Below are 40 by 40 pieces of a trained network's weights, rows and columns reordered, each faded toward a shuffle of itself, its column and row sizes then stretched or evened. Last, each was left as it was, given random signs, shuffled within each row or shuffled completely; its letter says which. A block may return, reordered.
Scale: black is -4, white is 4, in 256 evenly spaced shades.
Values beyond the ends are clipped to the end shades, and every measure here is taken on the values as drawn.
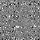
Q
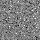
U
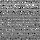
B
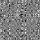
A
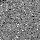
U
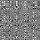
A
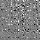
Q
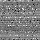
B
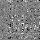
Q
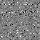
B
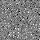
U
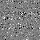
B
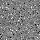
U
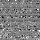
B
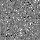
U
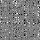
Q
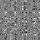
A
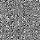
Q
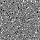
U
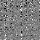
Q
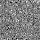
B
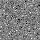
U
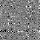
Q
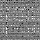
A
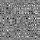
A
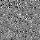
Q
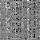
A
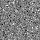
U
